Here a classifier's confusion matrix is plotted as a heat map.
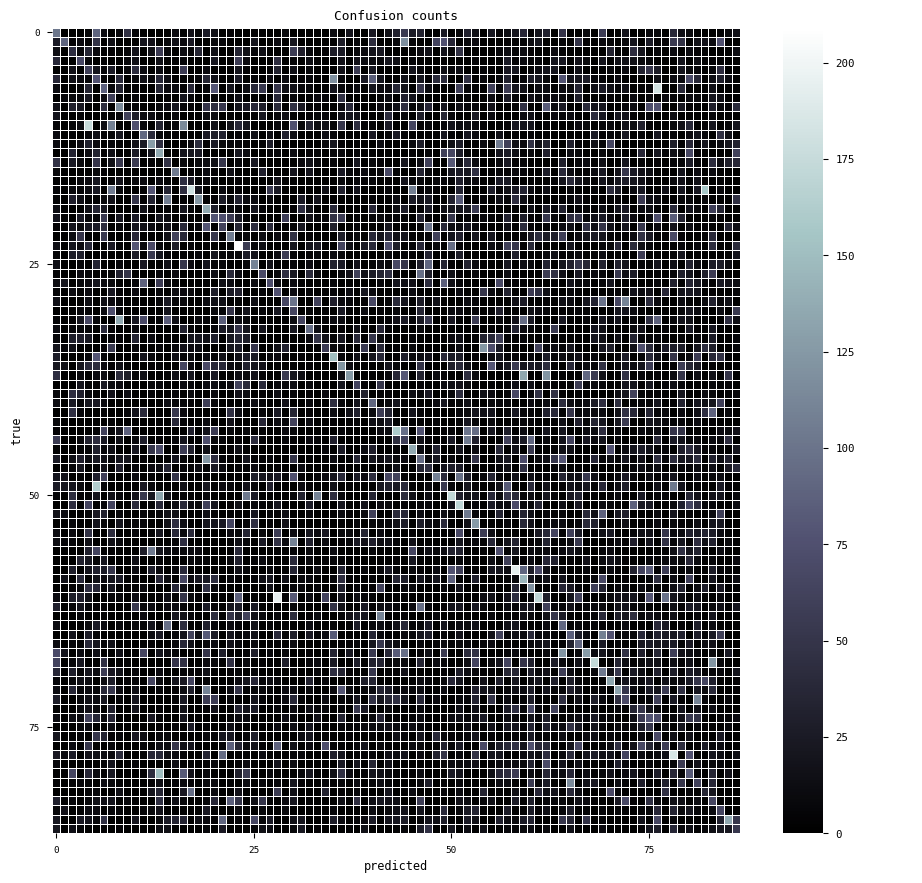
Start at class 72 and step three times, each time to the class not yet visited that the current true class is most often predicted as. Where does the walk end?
69
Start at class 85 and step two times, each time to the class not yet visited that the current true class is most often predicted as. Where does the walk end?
47
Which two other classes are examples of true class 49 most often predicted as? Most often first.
5, 78
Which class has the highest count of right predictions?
23
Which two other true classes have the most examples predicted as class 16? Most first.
10, 80
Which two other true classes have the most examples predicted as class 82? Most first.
17, 70
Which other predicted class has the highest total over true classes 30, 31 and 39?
8
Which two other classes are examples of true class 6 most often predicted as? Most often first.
76, 20
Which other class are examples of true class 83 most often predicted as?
22
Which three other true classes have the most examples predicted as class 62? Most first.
37, 8, 79
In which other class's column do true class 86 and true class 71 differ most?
19
